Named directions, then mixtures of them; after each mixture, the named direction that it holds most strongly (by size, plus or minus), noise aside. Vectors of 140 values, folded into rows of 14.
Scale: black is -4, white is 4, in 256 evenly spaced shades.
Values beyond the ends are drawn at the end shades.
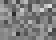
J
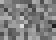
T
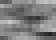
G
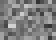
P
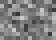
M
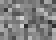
T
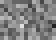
T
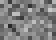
M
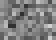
P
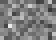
P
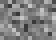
M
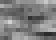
G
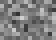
M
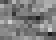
G
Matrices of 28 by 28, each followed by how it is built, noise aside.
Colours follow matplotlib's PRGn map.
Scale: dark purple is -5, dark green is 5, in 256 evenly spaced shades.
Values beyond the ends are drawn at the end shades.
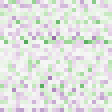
repeating columns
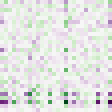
low rank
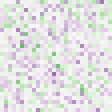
Toeplitz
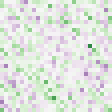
Toeplitz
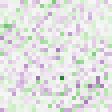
Hankel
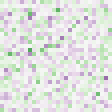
blocks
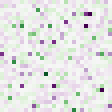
sparse
